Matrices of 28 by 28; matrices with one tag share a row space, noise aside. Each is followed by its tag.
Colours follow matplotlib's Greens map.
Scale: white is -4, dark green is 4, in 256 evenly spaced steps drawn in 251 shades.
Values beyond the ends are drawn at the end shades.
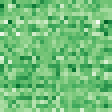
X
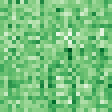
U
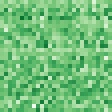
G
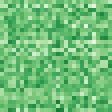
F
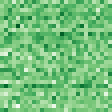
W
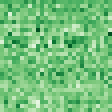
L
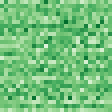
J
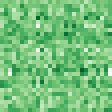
L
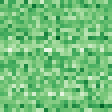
J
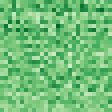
U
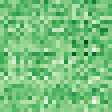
F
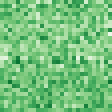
L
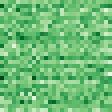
X
